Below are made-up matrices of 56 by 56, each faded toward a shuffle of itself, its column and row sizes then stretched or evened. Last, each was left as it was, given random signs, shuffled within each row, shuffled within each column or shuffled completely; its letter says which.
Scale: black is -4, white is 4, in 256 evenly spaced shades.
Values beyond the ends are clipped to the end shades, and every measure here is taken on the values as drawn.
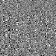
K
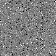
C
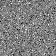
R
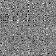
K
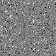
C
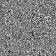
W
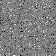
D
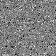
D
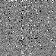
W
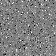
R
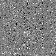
C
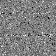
D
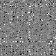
K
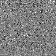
D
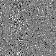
C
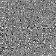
W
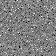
R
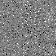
C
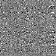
K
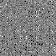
K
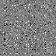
K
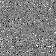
D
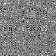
K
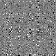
K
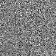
W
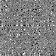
K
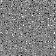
W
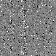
C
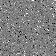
R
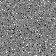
R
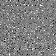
D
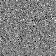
D
